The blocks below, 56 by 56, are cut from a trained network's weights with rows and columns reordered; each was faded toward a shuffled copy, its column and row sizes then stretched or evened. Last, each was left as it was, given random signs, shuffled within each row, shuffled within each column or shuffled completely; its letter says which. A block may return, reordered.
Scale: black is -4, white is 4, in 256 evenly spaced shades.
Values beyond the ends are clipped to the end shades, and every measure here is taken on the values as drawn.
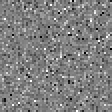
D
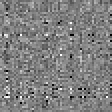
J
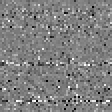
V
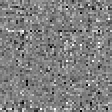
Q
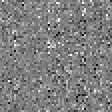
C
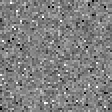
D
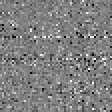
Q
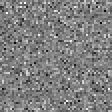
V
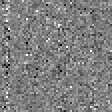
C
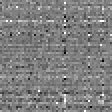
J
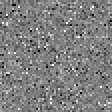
D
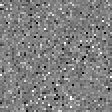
D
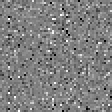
C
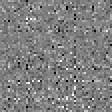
J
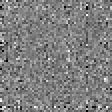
Q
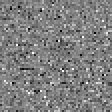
V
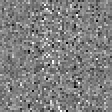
C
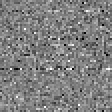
V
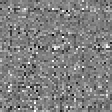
Q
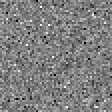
D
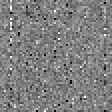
C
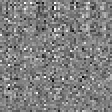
J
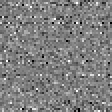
V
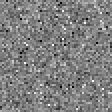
D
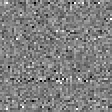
V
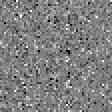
C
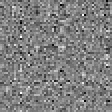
J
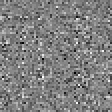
Q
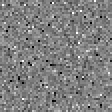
D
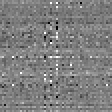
J
